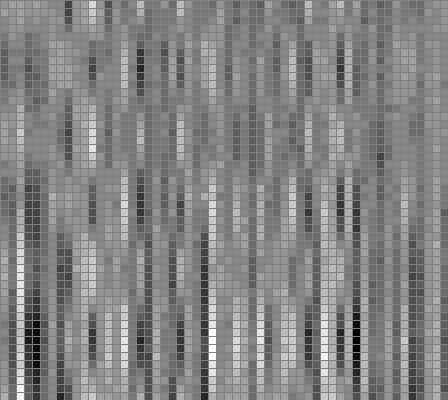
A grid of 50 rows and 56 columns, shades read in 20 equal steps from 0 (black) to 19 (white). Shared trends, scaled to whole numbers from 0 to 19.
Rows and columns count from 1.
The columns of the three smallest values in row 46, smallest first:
5, 45, 4
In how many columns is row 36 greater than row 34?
14
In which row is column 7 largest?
25
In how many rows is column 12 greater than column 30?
24
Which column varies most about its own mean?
12
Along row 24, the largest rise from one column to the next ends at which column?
44
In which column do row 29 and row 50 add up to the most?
3
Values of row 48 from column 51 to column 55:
13 5 6 11 12
